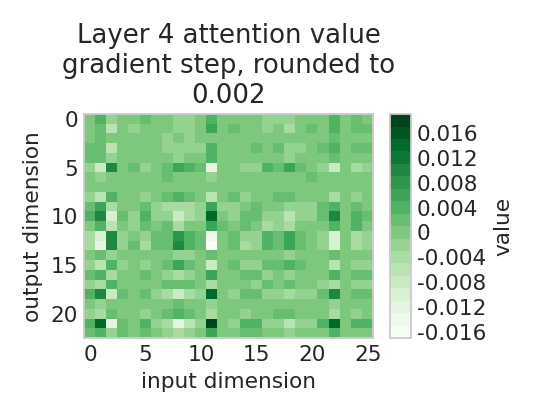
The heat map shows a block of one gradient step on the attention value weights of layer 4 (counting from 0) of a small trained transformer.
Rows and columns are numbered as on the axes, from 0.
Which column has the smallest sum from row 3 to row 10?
2
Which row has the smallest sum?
13
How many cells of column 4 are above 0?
2
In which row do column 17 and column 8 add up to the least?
21
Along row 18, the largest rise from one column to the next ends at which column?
11
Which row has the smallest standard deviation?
7
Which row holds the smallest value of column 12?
9
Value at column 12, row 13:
0
